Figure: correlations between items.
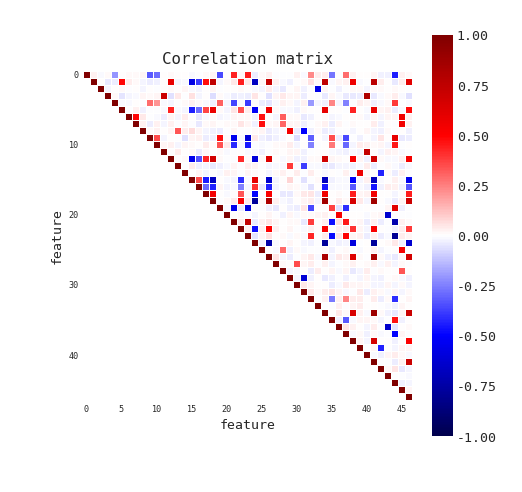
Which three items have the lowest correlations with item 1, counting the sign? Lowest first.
24, 15, 16
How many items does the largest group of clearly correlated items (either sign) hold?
14
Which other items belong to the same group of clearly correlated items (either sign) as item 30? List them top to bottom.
27
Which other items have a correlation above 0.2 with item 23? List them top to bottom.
0, 21, 32, 37
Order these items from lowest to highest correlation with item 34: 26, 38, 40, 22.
40, 22, 38, 26
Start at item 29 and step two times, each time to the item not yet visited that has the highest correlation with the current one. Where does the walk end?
13
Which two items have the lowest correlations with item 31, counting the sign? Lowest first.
29, 8
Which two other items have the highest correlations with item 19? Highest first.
44, 9
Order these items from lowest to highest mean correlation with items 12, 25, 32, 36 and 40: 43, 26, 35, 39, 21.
43, 35, 39, 21, 26
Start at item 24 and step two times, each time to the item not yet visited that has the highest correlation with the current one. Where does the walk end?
16
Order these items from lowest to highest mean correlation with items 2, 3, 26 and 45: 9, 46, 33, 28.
33, 9, 28, 46
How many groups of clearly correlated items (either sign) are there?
9
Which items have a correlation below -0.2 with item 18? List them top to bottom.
15, 16, 24
